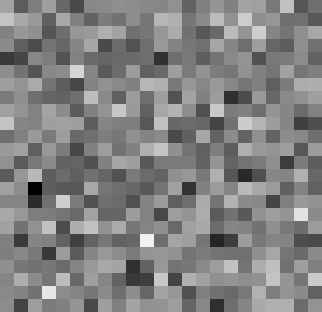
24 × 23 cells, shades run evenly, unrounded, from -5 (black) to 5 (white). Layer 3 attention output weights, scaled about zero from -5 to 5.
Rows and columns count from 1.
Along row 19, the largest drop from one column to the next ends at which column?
12
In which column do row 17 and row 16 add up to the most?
22
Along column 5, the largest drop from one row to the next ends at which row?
17
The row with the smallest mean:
5
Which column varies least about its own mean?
8
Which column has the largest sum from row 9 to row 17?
1
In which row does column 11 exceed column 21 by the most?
19
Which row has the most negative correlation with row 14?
10
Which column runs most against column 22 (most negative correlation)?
18
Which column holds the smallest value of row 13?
21
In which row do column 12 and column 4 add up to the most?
23
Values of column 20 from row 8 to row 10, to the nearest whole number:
-1 1 1
